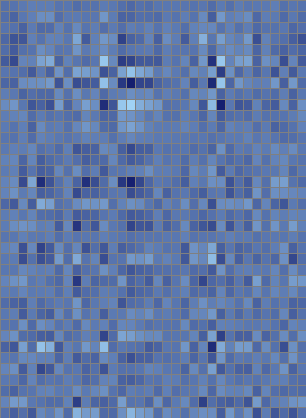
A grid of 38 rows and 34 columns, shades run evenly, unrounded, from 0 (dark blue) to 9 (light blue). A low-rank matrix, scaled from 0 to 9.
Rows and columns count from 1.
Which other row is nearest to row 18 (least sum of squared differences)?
20
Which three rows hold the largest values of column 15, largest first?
10, 7, 38
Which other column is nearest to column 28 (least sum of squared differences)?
30
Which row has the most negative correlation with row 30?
23
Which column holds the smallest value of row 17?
15
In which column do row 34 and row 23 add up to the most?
24
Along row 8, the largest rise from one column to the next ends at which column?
25
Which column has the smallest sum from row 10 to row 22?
9
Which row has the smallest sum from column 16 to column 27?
21
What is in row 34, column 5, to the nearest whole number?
2
